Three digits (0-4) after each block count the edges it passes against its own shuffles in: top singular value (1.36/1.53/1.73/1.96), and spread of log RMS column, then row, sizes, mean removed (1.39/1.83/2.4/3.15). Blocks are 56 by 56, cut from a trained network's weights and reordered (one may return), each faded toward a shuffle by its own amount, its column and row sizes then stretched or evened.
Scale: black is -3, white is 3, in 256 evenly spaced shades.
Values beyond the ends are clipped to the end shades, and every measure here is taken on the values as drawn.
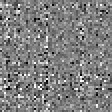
0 3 2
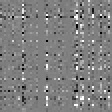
3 4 3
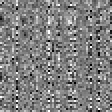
4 4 0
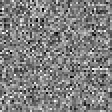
2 1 1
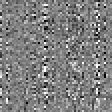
3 4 1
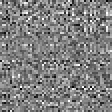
3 0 3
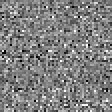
1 0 3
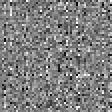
1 3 1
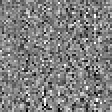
1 3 1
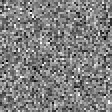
0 0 0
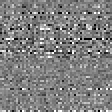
4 0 4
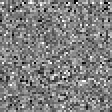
0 0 2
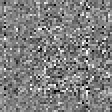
0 3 2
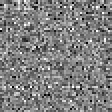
2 0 3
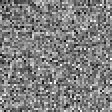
1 0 0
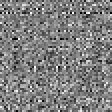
3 0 3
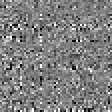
3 3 3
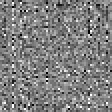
2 3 1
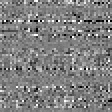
3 1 4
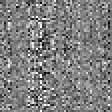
4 4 1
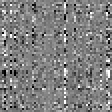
3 4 2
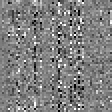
2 4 1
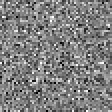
1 0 3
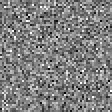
0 0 0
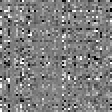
0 4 3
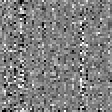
2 4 1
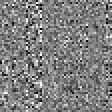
3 3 0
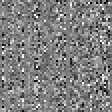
0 4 0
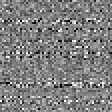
3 0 4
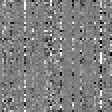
2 4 2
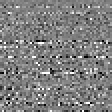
2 1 4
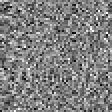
3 0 1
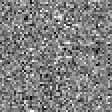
0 2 0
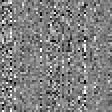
1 4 0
